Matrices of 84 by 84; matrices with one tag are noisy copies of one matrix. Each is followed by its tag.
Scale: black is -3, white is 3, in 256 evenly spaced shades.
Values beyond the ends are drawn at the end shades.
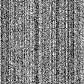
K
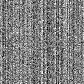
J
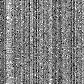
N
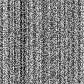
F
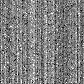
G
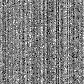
J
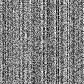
J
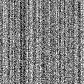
F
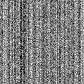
F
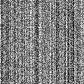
K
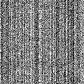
K
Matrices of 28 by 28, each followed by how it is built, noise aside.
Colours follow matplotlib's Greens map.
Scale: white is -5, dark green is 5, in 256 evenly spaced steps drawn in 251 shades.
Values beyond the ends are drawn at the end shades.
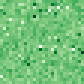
sparse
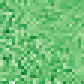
lower triangular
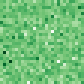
sparse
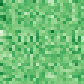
low rank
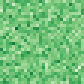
noise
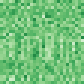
blocks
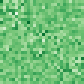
block diagonal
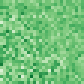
lower triangular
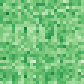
blocks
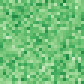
noise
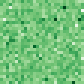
sparse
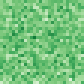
repeating columns
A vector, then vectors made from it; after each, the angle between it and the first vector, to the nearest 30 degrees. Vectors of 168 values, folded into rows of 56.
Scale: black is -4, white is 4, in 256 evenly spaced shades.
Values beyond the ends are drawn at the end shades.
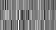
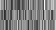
120 degrees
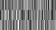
60 degrees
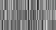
90 degrees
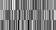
120 degrees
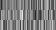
90 degrees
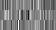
30 degrees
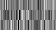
150 degrees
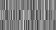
120 degrees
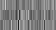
150 degrees
